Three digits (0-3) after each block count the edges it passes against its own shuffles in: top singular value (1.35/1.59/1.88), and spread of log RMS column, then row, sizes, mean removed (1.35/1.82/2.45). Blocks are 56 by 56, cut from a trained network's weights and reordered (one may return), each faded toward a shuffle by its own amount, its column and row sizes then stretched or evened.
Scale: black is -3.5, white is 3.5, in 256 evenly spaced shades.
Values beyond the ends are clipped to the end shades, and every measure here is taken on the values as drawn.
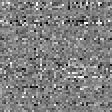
1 1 3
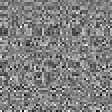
3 0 3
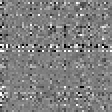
1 2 3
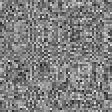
3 0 0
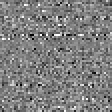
0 0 3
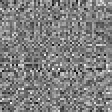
3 0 3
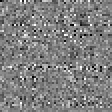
1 2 3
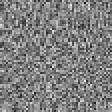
3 0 0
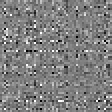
3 3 3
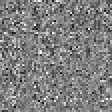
0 2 1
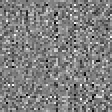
2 2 2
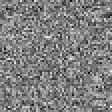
2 0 1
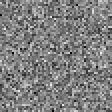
0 0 1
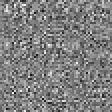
2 2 1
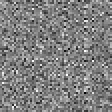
3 2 1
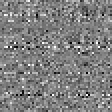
2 1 3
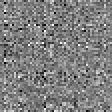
2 2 2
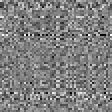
3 0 3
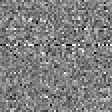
2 1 2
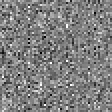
1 3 0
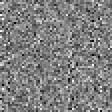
1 2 0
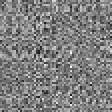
3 2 0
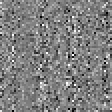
0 3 0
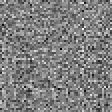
3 1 1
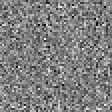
0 1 1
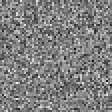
1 0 0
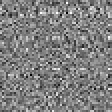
3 1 2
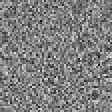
2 0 0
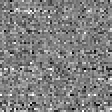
0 1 3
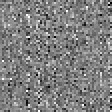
2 3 0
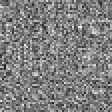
2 0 0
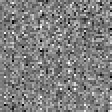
0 3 0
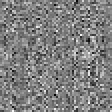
3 3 0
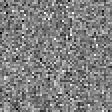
0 1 0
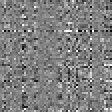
3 3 2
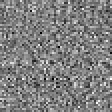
2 0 2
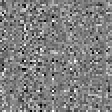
1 3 2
